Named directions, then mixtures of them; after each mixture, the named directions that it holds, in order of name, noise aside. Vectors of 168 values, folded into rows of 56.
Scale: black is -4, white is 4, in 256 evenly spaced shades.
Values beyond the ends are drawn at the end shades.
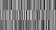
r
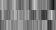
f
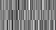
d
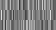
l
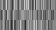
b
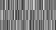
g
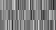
d, f.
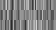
b.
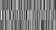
l, r.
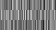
r.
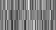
b, d, l.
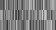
f, g.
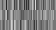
b.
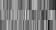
f, r.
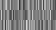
l.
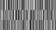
g.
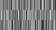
d, l, r.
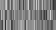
b, f, l.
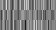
b.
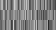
b, f, r.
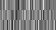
b, d, g.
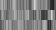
f.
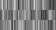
b, d, f.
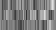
f, r.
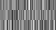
d.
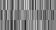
b.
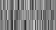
b, d.
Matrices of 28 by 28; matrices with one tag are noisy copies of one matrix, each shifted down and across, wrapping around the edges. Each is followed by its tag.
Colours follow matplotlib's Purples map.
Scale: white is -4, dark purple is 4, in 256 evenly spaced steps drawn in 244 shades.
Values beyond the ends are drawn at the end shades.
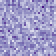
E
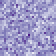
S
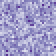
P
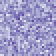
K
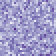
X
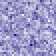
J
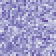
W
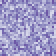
E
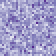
J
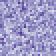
P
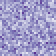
E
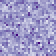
J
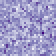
S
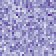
J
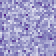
W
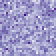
W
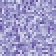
X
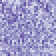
W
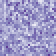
J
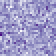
X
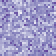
W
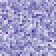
J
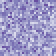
W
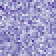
W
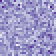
X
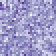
S
